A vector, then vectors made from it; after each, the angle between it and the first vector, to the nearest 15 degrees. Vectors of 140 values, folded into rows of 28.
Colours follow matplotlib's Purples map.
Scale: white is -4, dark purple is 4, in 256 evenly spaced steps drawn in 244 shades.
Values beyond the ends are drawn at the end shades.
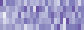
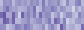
135 degrees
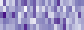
135 degrees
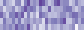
105 degrees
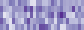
60 degrees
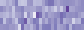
75 degrees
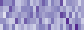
60 degrees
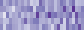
45 degrees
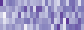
15 degrees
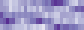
90 degrees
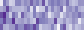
135 degrees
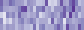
45 degrees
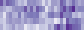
45 degrees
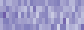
150 degrees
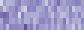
135 degrees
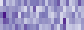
165 degrees
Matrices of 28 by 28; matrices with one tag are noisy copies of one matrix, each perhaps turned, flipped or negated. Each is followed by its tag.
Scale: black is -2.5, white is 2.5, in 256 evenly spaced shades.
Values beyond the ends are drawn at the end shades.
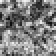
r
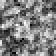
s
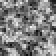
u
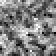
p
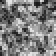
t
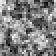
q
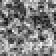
r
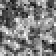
s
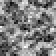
u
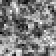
t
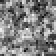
t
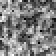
t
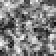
u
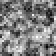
r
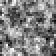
q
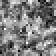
s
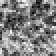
r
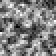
p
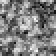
s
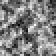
p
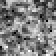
t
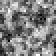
q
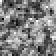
q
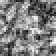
s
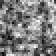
t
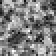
q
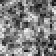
t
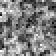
t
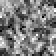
u
